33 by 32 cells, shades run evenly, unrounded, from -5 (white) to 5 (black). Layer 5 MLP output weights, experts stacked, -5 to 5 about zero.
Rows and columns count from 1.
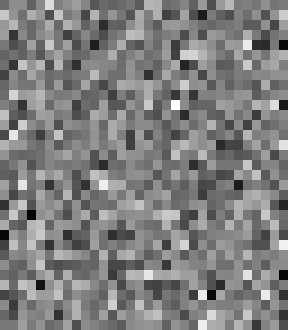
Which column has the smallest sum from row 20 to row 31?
5
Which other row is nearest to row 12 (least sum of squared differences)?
23
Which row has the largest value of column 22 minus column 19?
22
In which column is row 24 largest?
1
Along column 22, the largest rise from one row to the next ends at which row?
7
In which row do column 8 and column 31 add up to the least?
11
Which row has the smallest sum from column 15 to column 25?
28
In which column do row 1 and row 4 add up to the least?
6
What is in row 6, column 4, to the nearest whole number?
0
